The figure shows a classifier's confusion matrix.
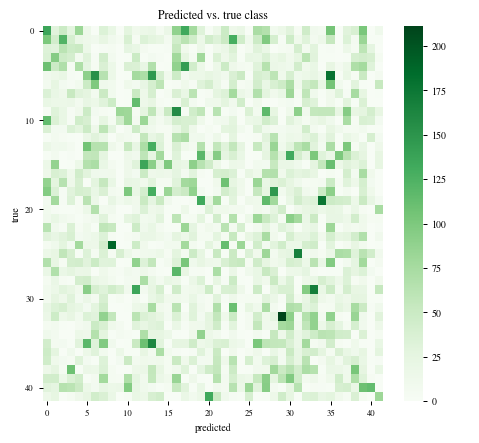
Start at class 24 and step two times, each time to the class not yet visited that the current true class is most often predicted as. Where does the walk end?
11
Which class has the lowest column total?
9
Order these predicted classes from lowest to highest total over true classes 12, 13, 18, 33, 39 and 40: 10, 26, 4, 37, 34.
34, 4, 37, 26, 10
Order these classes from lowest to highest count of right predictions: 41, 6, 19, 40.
41, 6, 40, 19
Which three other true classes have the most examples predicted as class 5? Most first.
35, 13, 29
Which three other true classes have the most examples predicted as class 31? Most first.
25, 9, 21
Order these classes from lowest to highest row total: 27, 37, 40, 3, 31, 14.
27, 37, 3, 31, 40, 14
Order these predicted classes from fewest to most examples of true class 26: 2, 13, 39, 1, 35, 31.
2, 1, 31, 13, 39, 35
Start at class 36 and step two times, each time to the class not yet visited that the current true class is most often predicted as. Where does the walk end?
30
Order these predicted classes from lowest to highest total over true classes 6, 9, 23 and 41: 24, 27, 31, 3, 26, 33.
24, 3, 26, 31, 33, 27
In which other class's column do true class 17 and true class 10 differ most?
22
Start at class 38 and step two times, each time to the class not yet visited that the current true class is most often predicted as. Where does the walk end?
1
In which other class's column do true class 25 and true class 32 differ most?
29
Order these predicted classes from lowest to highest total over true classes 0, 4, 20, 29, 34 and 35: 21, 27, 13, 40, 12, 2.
40, 21, 2, 27, 12, 13
